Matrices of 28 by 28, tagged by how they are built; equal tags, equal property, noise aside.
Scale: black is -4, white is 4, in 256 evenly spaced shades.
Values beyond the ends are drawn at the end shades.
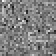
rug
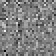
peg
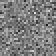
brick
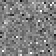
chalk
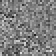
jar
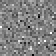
chalk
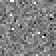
chalk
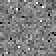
chalk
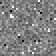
chalk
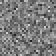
brick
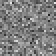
brick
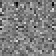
peg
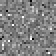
chalk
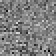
jar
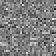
peg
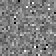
chalk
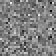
peg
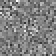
rug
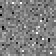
chalk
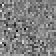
jar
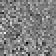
jar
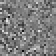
jar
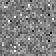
chalk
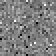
chalk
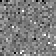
chalk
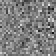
peg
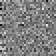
peg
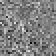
jar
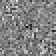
rug
